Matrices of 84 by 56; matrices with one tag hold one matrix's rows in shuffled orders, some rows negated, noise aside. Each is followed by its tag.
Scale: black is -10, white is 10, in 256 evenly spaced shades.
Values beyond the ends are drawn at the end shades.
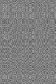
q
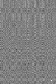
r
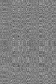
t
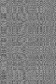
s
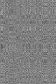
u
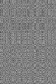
r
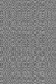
r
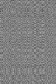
r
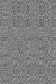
t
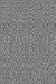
q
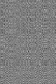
u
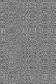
u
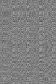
t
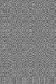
q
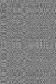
s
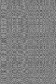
s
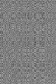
r
